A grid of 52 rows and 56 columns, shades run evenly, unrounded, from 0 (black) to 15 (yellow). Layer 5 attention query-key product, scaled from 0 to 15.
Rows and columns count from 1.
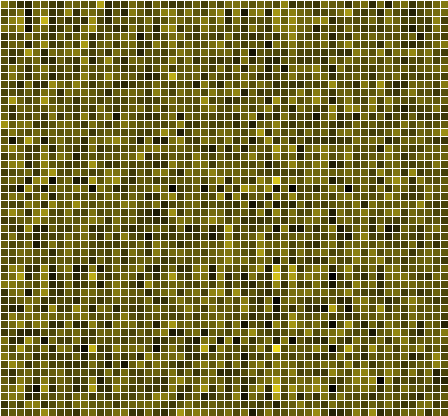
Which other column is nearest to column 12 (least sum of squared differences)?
3
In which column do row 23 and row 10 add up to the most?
35
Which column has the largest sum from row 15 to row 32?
33
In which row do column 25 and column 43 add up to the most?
42
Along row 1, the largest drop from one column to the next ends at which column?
14
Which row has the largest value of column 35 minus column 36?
44
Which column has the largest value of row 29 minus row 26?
29
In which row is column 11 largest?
6
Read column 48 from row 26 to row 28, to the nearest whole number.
6 5 6
